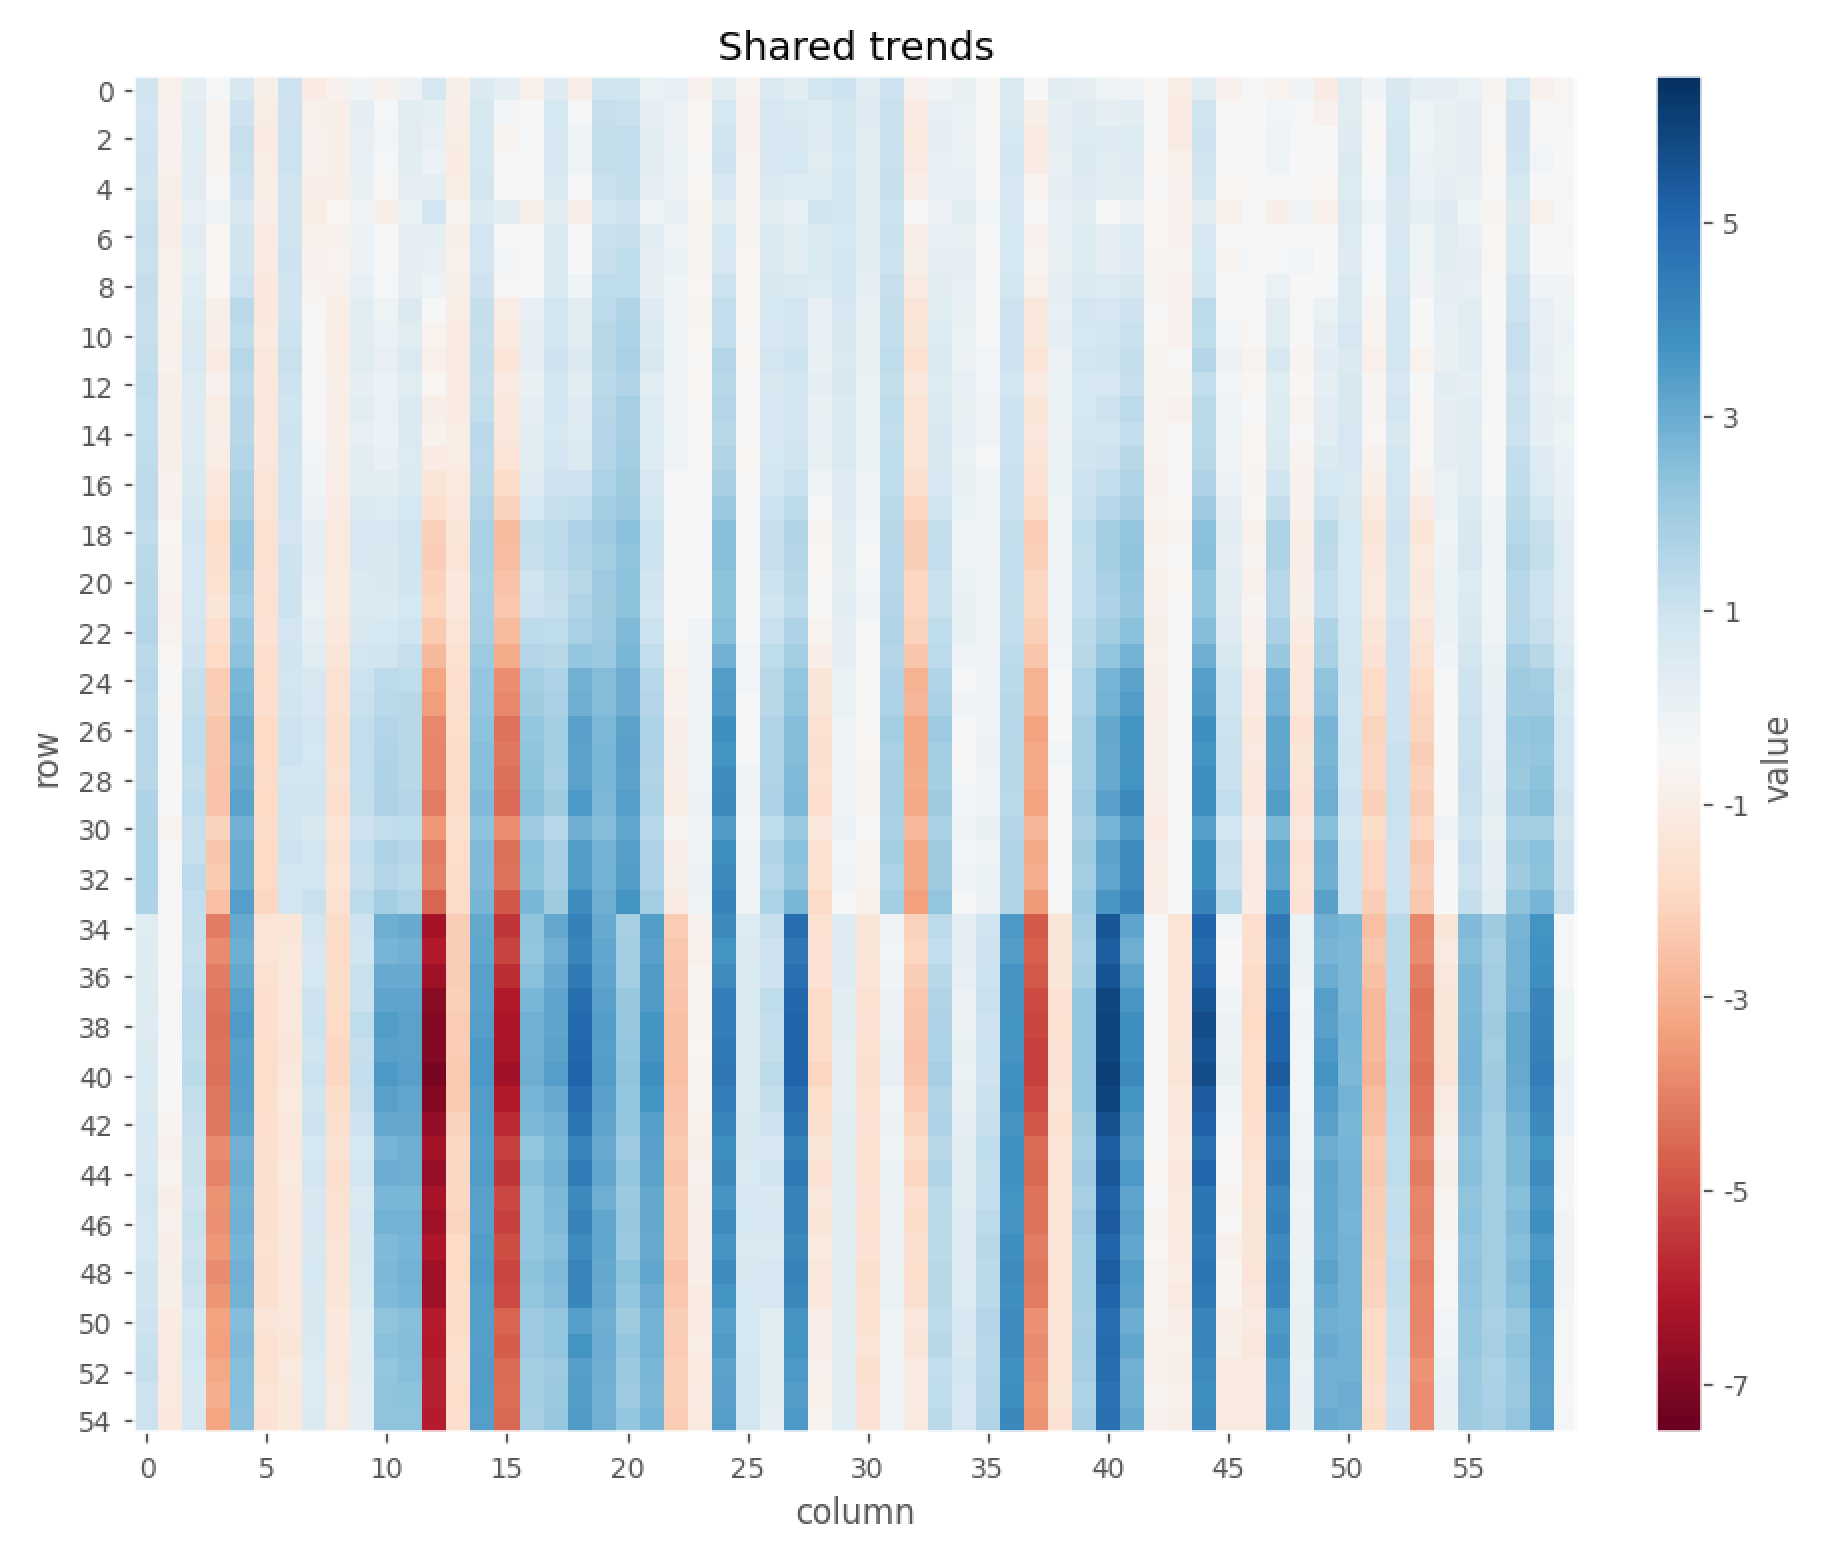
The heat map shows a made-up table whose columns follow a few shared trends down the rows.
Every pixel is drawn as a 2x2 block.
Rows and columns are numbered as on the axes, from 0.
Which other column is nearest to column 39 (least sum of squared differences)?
33
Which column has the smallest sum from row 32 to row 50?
12
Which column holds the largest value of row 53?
40
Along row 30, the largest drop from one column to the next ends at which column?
15
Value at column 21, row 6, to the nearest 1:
0
